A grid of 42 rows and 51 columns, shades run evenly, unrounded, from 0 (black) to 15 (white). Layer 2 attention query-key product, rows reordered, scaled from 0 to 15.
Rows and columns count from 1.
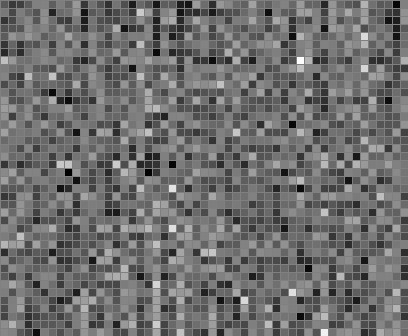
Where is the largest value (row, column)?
8, 38
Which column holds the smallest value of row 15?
21
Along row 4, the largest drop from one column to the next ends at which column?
16
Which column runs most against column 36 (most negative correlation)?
13
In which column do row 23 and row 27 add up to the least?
10
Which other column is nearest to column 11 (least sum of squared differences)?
50
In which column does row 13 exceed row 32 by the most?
7
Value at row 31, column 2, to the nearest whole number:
9
